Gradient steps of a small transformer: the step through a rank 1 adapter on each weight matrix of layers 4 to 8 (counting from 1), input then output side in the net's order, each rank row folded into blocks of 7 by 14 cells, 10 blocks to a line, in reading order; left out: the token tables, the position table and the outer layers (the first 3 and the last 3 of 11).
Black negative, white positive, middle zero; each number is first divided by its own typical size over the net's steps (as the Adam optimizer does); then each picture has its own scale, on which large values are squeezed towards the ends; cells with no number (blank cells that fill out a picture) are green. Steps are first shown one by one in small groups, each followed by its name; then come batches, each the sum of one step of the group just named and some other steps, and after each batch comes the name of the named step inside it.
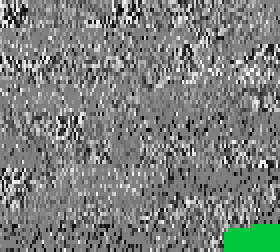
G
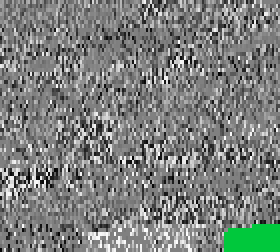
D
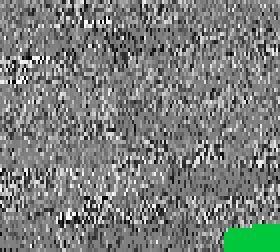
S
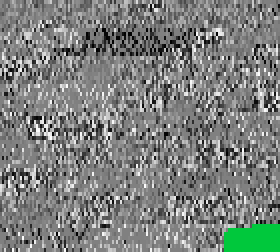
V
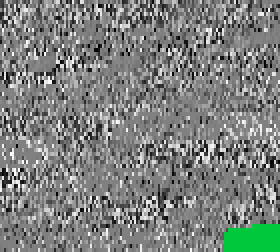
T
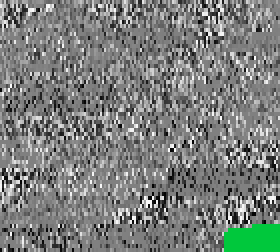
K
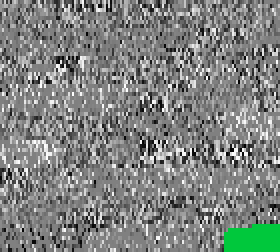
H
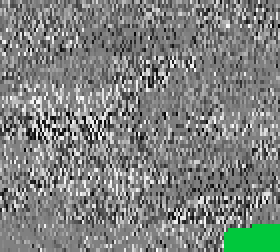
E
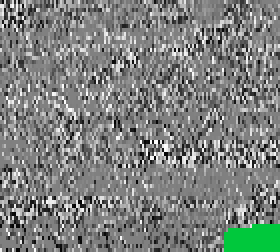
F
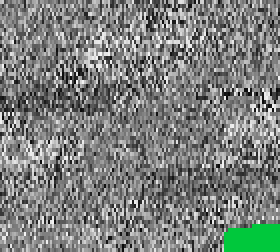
D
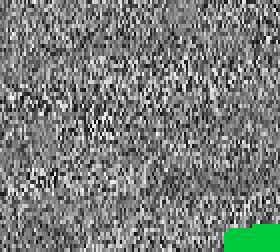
D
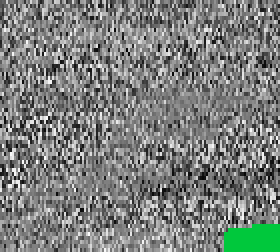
T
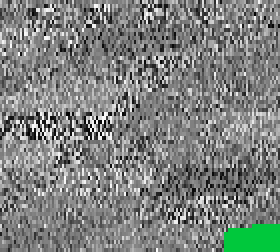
E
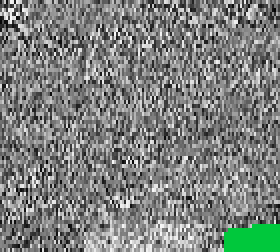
V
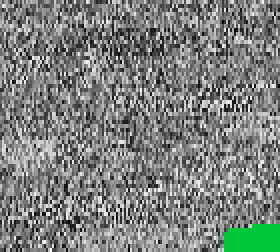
S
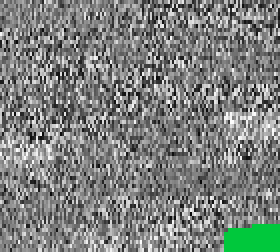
E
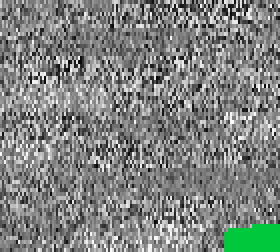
G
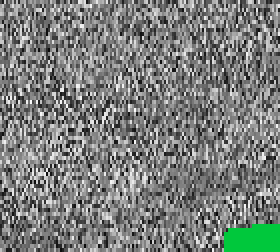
F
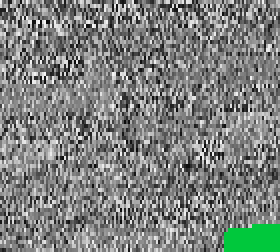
S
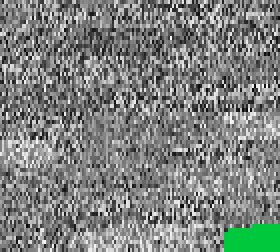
T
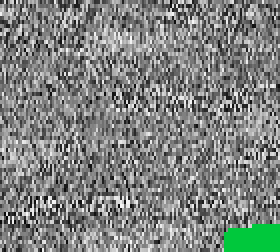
F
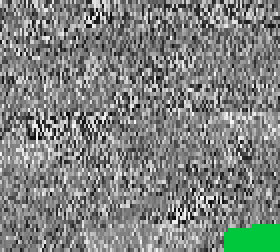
E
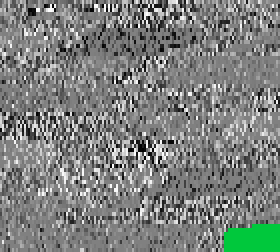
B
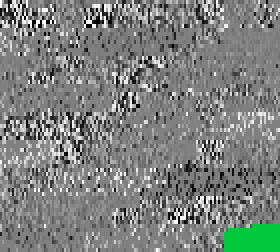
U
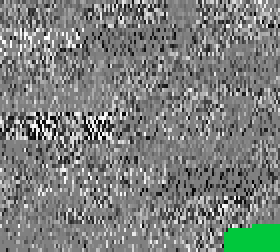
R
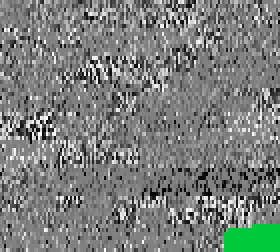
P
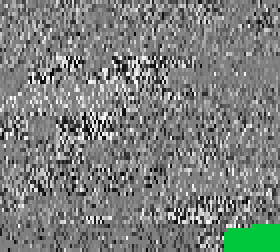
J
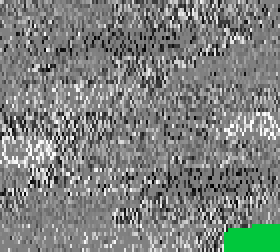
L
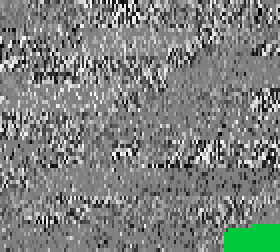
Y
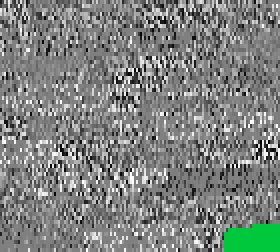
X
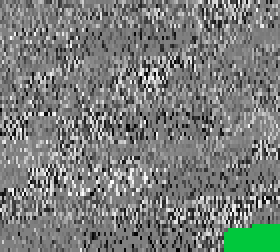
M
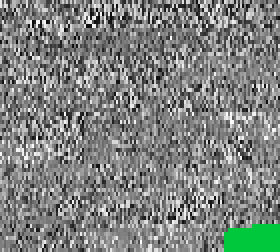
U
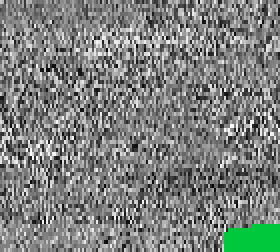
L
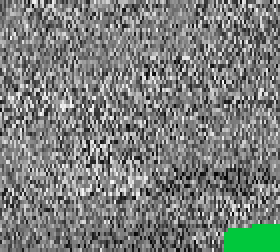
M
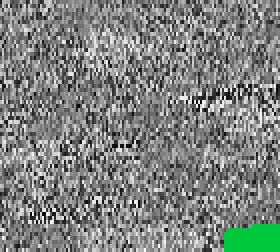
X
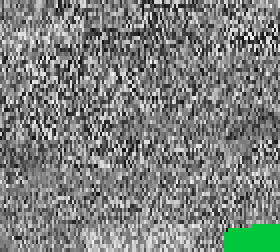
R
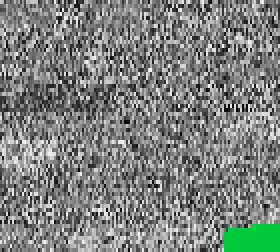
L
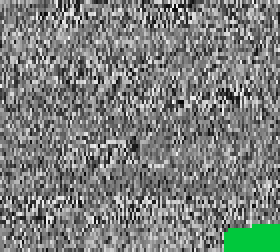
P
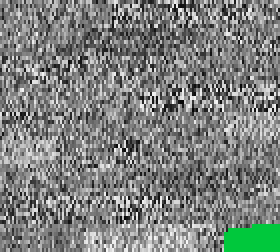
L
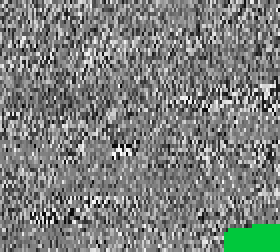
Y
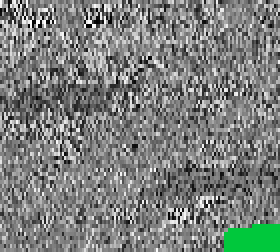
U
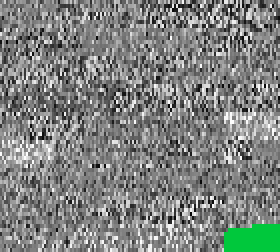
P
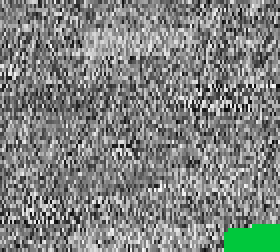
Y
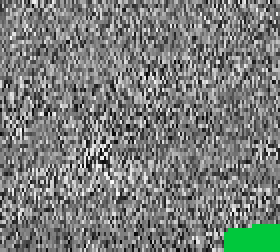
M
